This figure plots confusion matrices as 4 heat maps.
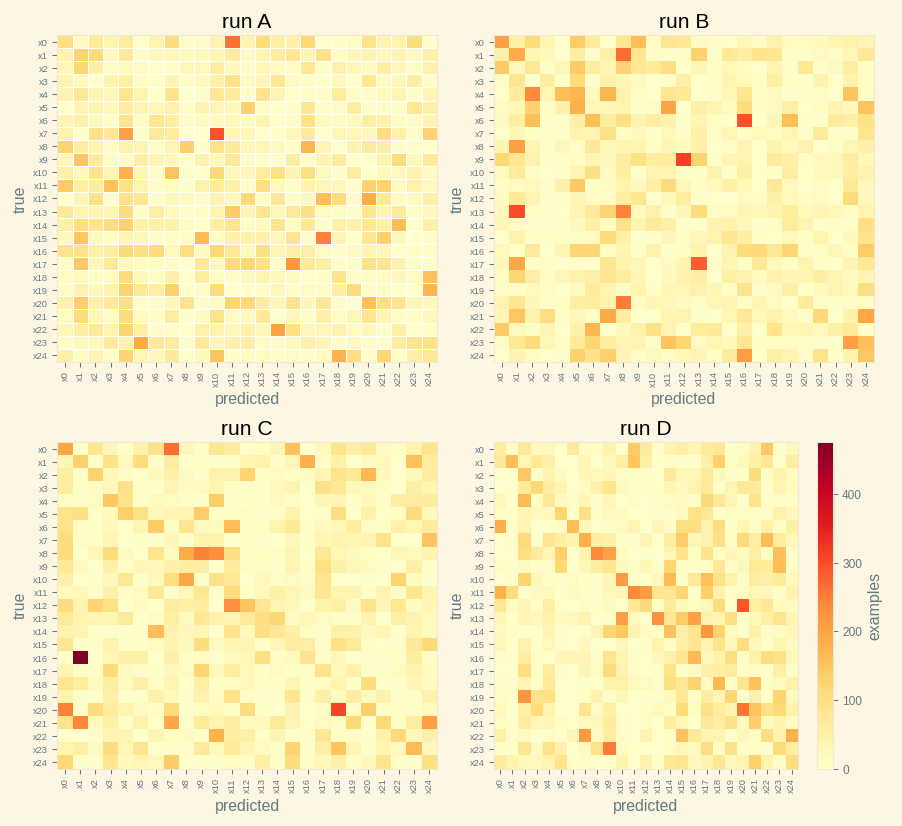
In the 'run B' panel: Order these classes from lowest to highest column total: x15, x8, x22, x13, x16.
x22, x15, x13, x16, x8
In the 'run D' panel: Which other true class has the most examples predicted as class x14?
x10
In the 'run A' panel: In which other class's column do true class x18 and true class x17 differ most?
x15
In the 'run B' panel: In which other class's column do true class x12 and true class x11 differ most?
x5
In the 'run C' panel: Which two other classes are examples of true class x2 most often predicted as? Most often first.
x20, x12
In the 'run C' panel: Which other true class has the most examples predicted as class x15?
x0
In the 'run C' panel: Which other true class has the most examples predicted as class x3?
x4
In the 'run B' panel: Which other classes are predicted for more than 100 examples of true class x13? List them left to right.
x1, x7, x8
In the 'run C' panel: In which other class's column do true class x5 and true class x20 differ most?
x18
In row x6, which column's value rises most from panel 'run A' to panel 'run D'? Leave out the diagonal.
x0
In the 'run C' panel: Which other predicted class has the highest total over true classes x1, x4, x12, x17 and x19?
x3
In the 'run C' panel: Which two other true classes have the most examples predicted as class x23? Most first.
x1, x5
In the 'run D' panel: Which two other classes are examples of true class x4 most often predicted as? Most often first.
x2, x17
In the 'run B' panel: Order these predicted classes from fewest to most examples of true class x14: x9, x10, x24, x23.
x23, x9, x10, x24
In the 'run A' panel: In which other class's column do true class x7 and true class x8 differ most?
x10
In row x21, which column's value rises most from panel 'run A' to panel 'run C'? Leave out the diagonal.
x24
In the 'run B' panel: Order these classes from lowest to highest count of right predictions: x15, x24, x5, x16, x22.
x22, x15, x16, x24, x5
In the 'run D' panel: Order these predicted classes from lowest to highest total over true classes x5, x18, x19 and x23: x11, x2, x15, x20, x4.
x11, x20, x15, x4, x2
